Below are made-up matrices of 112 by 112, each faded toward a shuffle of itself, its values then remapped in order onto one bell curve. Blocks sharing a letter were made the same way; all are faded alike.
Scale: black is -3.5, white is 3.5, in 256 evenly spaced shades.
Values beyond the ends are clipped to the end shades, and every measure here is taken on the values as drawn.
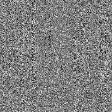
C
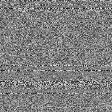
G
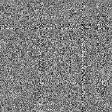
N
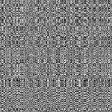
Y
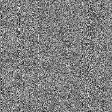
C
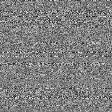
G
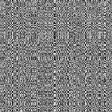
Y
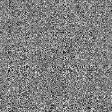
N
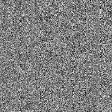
C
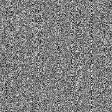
C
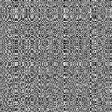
Y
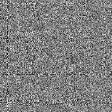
N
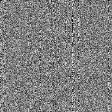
C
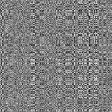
Y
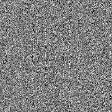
C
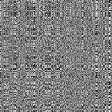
Y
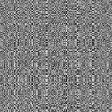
Y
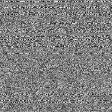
G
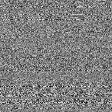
G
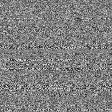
G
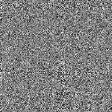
N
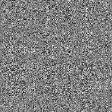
N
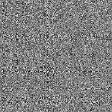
N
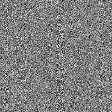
C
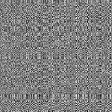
Y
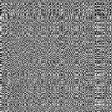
Y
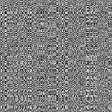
Y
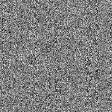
C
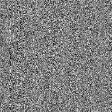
C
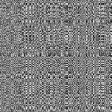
Y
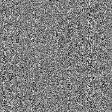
C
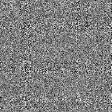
N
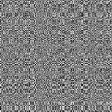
Y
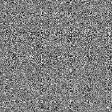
N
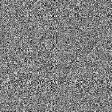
N
